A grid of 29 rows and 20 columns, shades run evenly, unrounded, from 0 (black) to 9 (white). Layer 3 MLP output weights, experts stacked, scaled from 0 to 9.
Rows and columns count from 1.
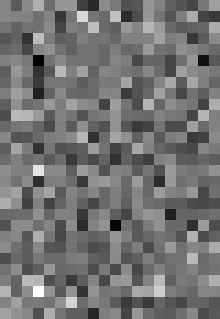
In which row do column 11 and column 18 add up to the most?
2
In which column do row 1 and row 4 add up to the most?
4
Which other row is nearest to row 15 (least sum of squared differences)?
25
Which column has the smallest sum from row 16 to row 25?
8
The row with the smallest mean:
15
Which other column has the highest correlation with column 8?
11
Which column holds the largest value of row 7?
6
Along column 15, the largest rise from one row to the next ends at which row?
18
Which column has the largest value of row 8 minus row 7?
16
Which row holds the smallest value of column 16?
20
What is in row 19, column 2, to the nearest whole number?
5
